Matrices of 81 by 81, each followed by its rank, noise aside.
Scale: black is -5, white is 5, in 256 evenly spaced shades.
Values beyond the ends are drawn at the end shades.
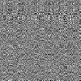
six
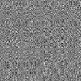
eight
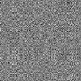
eight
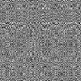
six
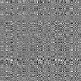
three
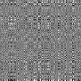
three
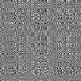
four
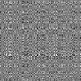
four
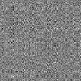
eight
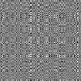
three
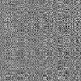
six
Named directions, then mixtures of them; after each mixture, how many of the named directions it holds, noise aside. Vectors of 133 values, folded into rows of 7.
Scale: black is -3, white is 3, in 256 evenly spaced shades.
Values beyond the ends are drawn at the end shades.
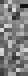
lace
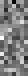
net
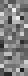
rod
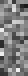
three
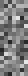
three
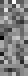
one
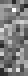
three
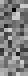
one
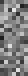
three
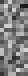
one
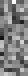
two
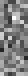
three
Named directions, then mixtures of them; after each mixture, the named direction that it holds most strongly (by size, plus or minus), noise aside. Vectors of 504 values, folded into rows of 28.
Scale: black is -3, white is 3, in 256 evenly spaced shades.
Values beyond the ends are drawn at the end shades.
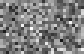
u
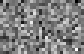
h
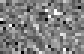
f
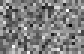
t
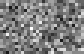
u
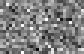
u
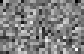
h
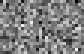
h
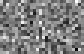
h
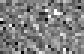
f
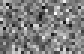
t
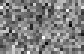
t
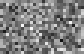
u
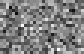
u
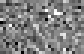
f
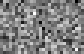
h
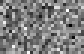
t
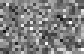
u
